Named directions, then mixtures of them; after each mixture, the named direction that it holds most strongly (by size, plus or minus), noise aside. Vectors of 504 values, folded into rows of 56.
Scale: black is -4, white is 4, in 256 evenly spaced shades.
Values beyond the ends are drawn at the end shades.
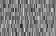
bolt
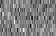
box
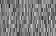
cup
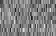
box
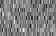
box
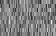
cup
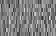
cup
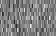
box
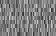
cup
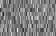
box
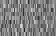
bolt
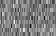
box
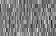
cup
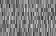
cup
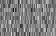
bolt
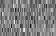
box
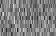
box
